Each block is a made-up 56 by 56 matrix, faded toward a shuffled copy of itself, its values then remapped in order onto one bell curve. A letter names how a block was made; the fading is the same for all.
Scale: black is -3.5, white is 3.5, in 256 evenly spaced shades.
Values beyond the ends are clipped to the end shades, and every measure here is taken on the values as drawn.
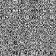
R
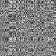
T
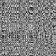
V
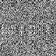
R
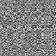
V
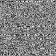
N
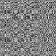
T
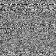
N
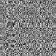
V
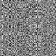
V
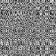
T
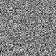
R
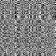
T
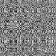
V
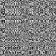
T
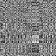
T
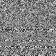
N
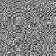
V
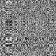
V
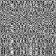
T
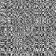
T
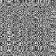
T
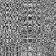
V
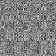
V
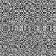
T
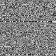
N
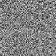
R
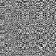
T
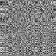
T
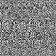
R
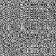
V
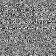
N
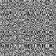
V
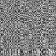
T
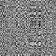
V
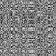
V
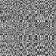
T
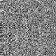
R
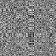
T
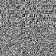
R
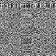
T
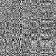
V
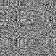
V
